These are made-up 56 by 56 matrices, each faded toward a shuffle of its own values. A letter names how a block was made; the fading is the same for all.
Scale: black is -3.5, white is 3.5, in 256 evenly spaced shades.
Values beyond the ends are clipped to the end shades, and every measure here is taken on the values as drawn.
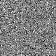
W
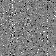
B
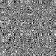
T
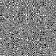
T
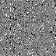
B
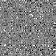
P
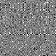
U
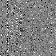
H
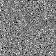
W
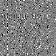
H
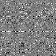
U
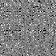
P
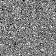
W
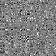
P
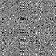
T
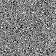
W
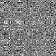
T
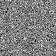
W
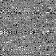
P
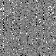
B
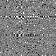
U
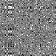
T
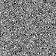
W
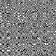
U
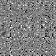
P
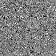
W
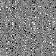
H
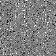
B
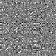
U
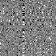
T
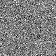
W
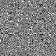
P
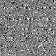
P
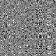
T
